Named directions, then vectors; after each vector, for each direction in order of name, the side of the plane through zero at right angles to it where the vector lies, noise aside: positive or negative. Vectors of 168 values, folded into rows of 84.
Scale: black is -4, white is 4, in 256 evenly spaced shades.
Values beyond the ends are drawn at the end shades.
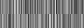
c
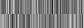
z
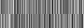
negative, positive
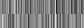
positive, positive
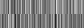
negative, negative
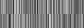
positive, negative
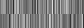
positive, negative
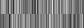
positive, negative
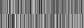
positive, positive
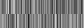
positive, positive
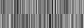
negative, positive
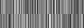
positive, negative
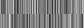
negative, positive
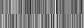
positive, positive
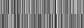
negative, negative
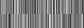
positive, negative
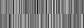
positive, negative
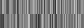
negative, negative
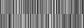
positive, negative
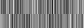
negative, positive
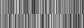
positive, negative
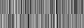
positive, positive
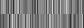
positive, negative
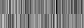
positive, positive
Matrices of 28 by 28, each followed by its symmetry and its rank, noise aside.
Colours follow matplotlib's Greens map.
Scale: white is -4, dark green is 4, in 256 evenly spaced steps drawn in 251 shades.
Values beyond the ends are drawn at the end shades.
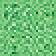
symmetric, rank five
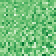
no symmetry, rank five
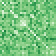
symmetric, rank five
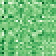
no symmetry, rank three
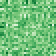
symmetric, rank four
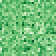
no symmetry, rank five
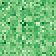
symmetric, rank four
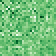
symmetric, rank five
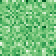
no symmetry, rank three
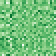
no symmetry, rank three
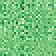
no symmetry, rank five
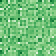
symmetric, rank four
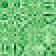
symmetric, rank four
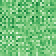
no symmetry, rank four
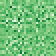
no symmetry, rank three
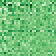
no symmetry, rank three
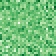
no symmetry, rank five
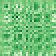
symmetric, rank three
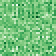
no symmetry, rank four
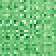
antisymmetric, rank four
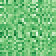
antisymmetric, rank four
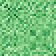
symmetric, rank five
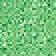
symmetric, rank five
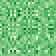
no symmetry, rank three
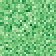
symmetric, rank five
